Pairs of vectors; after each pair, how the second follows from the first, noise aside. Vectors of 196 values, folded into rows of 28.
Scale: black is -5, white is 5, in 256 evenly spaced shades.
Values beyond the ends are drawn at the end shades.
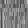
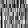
scaled up.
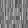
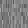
wrapped around, shrunk.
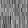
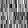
reversed, negated, scaled up.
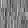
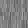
reversed, negated, shrunk.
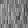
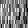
scaled up.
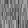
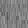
wrapped around, shrunk.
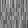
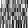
reversed, negated, scaled up.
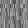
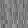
reversed, negated, shrunk.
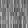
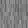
reversed, negated, shrunk.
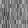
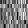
reversed, negated, scaled up.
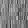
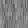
wrapped around, shrunk.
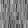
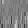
reversed, partly zeroed.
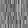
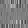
negated, partly zeroed.
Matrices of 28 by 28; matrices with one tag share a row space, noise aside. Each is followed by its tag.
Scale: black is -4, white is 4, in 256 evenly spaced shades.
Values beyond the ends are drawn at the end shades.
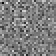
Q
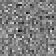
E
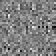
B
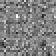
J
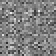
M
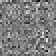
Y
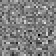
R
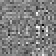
Y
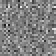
B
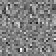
B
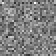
M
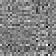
Y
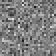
M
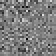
Q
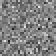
R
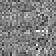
Y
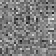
E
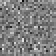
M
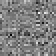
Y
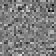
E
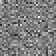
R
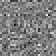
R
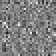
B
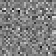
B
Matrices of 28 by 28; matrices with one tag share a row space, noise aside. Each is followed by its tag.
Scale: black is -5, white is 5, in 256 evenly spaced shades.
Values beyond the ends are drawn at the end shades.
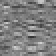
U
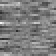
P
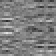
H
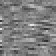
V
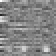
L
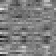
L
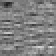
H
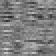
H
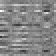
L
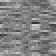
P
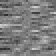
P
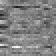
L
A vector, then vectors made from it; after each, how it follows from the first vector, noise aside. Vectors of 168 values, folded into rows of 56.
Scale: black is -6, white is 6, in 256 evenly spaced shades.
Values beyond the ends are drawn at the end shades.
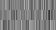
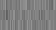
reversed, shrunk.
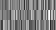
negated, scaled up.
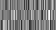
negated, scaled up.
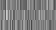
reversed, negated.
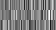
negated, scaled up.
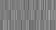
negated, shrunk.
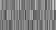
wrapped around, negated.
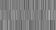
negated, shrunk.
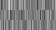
wrapped around, negated.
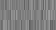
negated, shrunk.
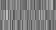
reversed, negated.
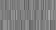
negated, shrunk.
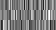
negated, scaled up.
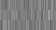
negated, shrunk.
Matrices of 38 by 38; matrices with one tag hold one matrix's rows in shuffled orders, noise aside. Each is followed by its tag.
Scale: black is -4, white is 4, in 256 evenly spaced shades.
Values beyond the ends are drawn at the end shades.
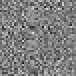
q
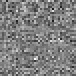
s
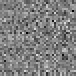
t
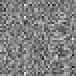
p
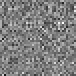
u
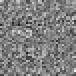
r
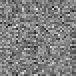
s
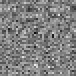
s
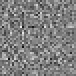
q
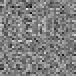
r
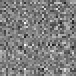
p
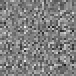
p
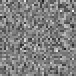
p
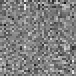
p
